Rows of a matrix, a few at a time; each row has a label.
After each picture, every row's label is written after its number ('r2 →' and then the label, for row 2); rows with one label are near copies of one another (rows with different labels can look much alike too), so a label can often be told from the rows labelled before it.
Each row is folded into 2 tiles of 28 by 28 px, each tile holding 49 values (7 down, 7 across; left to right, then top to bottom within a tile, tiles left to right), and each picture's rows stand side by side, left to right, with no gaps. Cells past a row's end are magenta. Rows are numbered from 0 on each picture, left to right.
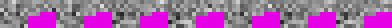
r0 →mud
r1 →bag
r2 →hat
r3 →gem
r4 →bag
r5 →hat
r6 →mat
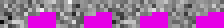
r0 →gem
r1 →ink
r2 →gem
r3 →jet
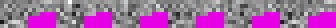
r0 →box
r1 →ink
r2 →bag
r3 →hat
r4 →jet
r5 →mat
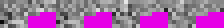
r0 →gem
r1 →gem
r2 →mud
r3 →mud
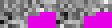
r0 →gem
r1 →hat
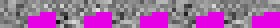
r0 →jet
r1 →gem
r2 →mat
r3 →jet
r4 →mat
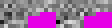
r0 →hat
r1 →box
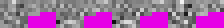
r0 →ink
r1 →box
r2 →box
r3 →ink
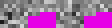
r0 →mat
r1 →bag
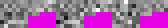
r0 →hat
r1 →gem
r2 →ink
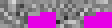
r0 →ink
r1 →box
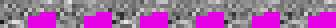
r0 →box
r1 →mud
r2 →mat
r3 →box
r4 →hat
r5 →mat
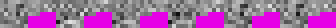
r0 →jet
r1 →box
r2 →gem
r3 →hat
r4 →jet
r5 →jet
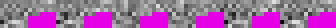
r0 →box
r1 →mat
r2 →bag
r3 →mud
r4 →hat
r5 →box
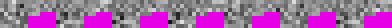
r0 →ink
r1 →hat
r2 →gem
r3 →mat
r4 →mud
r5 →ink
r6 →gem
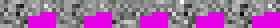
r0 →jet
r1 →jet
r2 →box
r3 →ink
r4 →jet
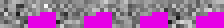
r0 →jet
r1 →hat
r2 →mud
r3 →gem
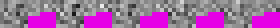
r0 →jet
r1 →jet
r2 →jet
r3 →mud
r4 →mud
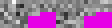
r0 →ink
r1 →mat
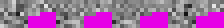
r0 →bag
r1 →gem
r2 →box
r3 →jet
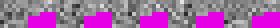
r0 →hat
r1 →jet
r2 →bag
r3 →ink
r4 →box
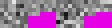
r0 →ink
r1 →mat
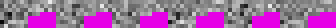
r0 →hat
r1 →jet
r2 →bag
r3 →mat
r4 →jet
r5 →box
